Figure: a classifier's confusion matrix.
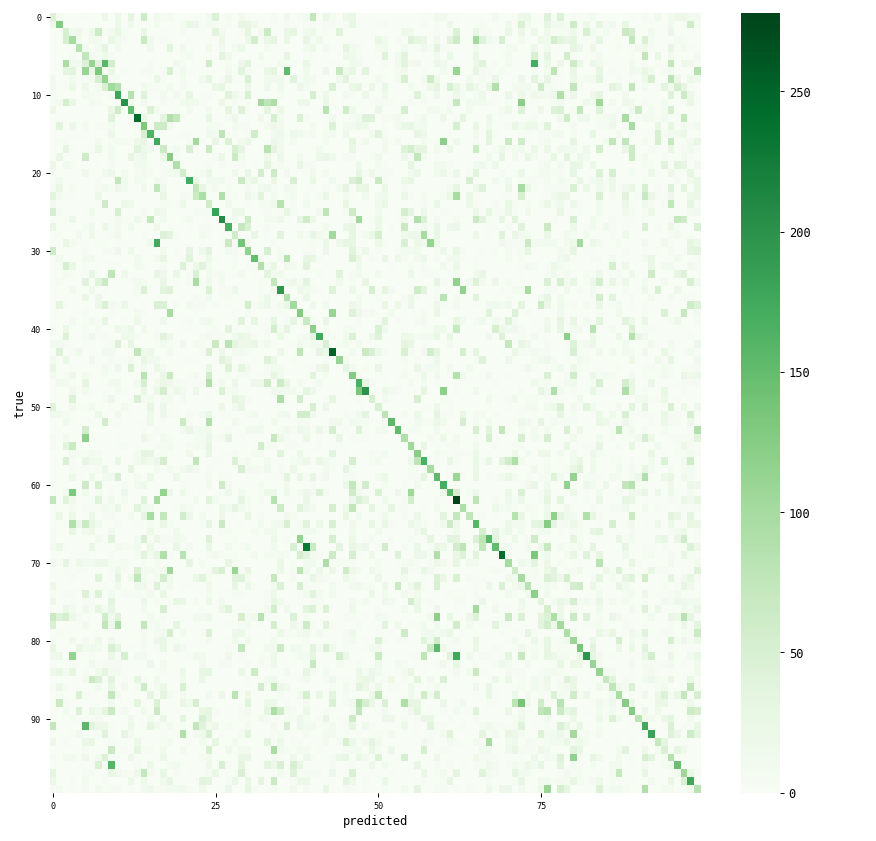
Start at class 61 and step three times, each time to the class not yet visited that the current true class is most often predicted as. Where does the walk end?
76
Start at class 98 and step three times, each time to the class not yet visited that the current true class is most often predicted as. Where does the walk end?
16
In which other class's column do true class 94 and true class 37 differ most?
34
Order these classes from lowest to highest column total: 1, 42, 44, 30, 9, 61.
44, 1, 61, 42, 30, 9
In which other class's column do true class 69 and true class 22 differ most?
74
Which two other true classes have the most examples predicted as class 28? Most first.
71, 87
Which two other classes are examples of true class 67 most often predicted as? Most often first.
38, 66
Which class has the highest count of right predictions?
62
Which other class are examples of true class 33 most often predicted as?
9
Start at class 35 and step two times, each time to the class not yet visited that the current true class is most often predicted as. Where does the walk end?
46
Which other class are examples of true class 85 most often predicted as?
6
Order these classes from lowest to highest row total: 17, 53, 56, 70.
56, 70, 53, 17
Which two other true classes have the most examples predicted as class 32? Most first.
11, 77
